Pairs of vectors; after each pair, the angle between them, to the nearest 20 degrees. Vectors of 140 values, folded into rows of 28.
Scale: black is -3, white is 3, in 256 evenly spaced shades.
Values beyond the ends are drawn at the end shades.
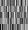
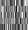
60 degrees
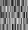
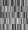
20 degrees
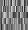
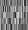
60 degrees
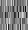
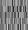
40 degrees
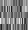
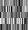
20 degrees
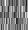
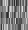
40 degrees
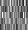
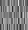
60 degrees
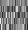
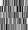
100 degrees
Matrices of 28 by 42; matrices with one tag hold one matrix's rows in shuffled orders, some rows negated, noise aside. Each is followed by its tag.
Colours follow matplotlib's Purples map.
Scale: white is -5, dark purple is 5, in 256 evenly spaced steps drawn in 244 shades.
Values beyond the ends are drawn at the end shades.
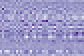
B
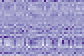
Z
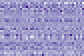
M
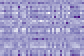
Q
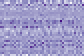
M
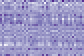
Z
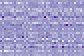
Z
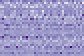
M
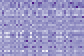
B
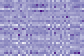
Q
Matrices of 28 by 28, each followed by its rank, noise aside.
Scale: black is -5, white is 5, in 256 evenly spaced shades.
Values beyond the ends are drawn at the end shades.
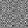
three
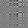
one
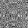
four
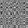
three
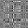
two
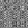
three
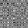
three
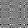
one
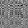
two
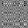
two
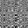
three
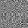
four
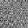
three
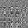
four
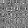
four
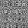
three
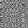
four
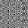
four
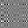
one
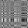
one
